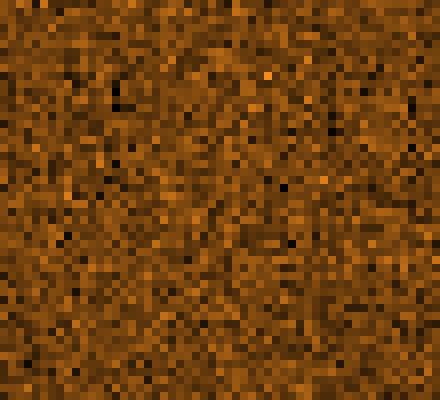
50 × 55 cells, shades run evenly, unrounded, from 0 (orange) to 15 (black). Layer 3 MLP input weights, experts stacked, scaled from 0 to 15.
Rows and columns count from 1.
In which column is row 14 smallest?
32
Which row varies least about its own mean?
3
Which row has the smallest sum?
33
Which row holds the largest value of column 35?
43
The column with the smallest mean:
21
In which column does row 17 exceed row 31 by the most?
29
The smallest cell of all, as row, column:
10, 34
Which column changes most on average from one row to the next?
15
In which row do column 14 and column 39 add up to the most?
44
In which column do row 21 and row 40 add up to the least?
13
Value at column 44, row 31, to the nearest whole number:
4
